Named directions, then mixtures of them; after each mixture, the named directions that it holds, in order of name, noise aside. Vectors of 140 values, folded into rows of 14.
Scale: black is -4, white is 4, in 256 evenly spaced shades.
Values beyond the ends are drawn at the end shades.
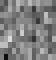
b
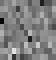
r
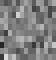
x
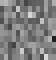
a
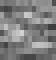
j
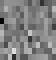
r.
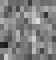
b, j.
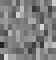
x.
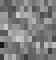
j, x.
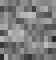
a, j, x.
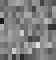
b, j, r.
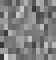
x.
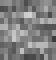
a, j.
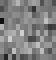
b, j, r.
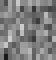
b.
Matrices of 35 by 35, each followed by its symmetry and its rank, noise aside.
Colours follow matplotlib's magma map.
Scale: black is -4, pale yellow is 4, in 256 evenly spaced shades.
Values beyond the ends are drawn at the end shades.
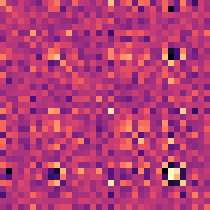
symmetric, rank three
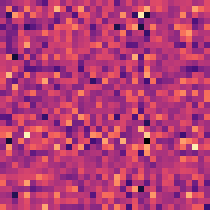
no symmetry, rank five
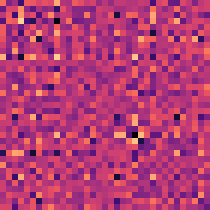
symmetric, rank four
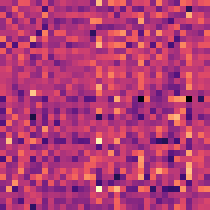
antisymmetric, rank four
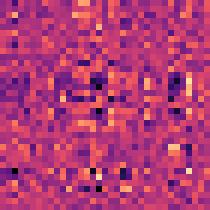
no symmetry, rank four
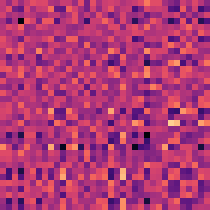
symmetric, rank three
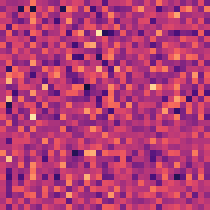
no symmetry, rank five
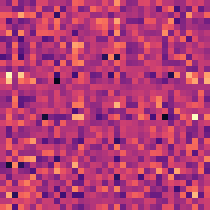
no symmetry, rank five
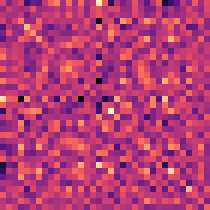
symmetric, rank five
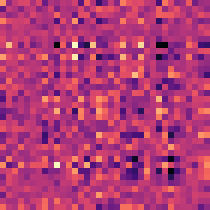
no symmetry, rank four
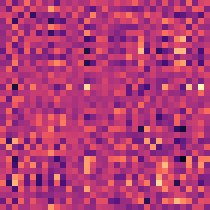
no symmetry, rank four
